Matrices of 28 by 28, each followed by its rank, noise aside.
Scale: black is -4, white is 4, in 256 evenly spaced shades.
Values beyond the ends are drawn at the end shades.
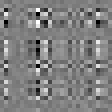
one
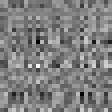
three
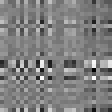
one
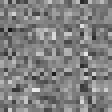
four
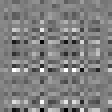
one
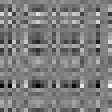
one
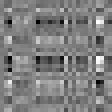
one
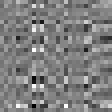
two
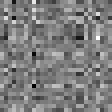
three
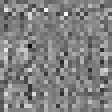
six
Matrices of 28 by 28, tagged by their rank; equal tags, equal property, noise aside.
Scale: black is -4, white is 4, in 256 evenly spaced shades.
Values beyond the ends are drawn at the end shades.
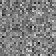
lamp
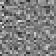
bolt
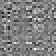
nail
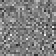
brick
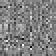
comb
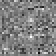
comb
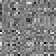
bolt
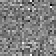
comb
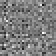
comb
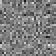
lamp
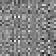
bolt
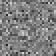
comb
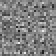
comb
